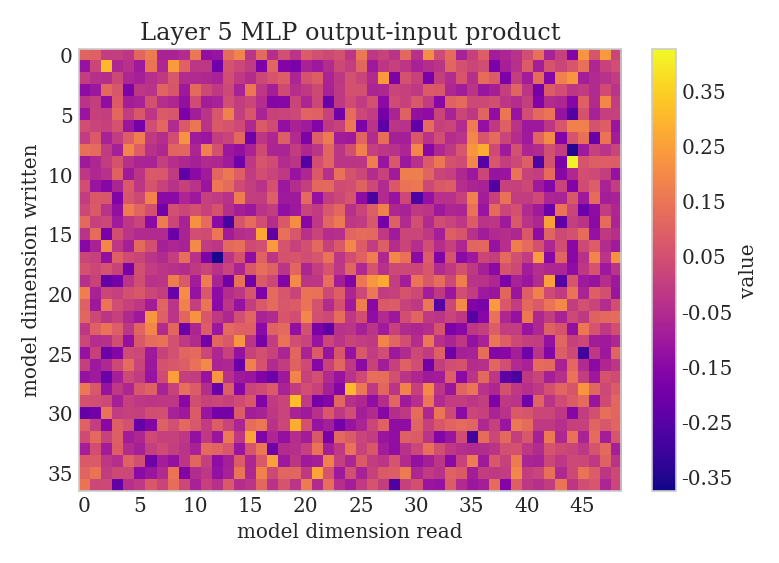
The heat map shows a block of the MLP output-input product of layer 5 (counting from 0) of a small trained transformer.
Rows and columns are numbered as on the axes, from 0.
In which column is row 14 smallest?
13
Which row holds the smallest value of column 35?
32
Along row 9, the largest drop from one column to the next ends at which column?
36
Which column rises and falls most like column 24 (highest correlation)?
29
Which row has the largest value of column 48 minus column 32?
17
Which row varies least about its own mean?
18
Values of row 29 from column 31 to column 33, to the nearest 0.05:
0.15 -0.05 0
